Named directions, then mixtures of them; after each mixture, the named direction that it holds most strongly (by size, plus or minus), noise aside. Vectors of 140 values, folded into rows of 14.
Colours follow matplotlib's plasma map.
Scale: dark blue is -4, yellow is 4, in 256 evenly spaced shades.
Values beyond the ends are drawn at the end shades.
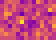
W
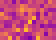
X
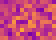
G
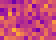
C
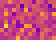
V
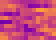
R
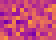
G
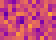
W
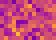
G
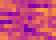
R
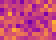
C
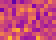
X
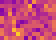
C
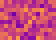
X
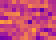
R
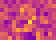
X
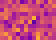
X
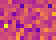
V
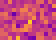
X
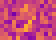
X
